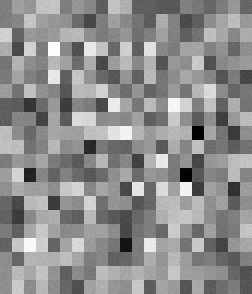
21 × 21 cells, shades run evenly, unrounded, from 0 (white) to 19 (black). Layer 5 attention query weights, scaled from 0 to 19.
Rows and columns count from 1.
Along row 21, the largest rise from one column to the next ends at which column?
13
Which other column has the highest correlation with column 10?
11
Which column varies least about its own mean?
19
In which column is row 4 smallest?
5
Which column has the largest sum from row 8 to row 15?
17
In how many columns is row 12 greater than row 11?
8
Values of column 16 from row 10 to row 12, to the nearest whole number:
6 9 8
